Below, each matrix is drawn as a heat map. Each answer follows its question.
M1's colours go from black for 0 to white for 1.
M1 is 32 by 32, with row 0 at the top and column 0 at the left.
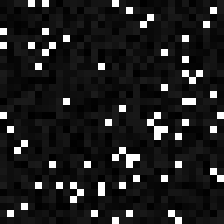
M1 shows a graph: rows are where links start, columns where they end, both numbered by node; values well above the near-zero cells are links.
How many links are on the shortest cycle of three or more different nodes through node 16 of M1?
5
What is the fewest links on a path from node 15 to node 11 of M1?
5
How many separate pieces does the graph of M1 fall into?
3
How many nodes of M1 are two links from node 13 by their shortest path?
3
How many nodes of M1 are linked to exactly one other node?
10
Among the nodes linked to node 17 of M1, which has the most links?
node 26
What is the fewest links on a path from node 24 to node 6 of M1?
5
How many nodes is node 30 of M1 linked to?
4
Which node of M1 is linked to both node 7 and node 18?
node 23
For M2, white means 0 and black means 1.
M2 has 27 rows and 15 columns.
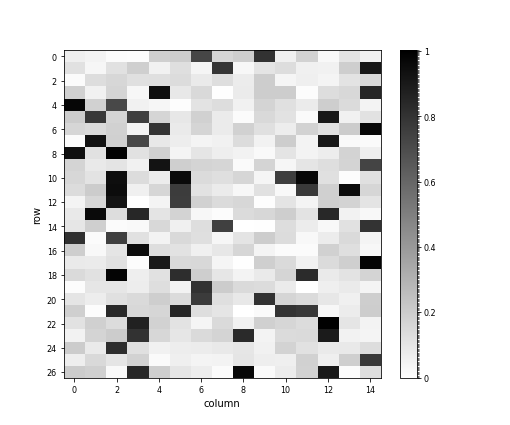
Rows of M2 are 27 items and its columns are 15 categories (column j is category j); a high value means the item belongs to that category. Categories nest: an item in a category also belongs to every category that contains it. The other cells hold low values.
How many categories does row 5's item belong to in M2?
3
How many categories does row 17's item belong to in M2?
2
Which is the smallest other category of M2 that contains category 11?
5
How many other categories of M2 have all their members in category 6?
1
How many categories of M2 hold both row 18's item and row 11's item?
3
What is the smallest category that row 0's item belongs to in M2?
9
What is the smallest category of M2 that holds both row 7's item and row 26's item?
12
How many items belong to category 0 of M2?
3
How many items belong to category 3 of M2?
7
